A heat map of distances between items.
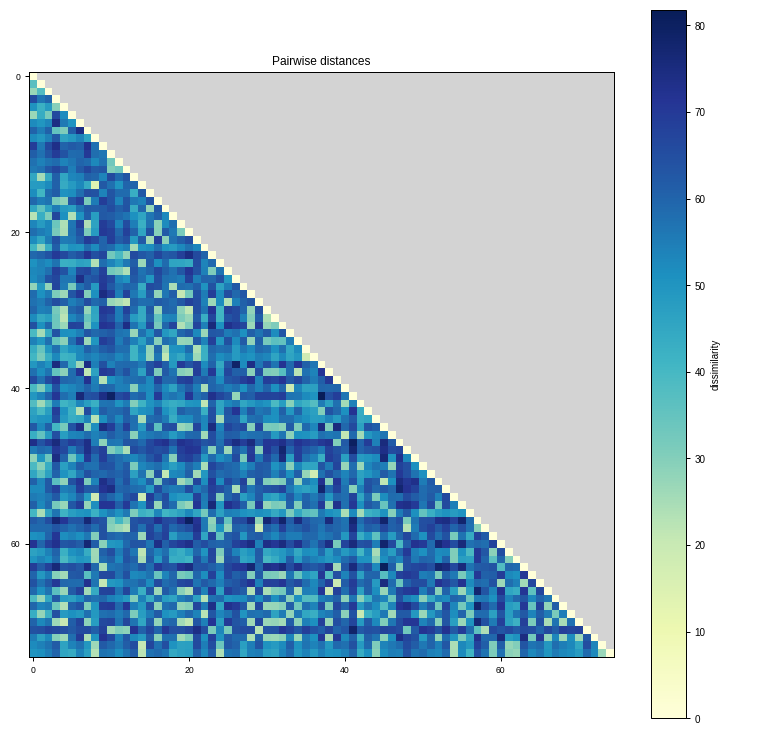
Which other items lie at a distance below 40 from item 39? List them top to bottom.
9, 47, 60, 63, 65
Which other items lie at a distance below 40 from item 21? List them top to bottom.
15, 17, 35, 36, 51
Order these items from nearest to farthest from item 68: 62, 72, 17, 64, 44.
72, 64, 62, 44, 17
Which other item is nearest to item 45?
52
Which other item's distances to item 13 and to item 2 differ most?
27
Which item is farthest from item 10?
41
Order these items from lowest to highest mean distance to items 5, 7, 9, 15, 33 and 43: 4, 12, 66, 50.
4, 50, 66, 12
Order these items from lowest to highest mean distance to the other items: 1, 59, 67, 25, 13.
1, 67, 13, 59, 25
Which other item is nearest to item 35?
36
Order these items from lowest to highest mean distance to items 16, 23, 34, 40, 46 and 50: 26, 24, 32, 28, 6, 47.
28, 32, 24, 26, 6, 47
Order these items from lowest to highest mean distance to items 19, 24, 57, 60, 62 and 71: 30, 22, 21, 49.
30, 22, 49, 21
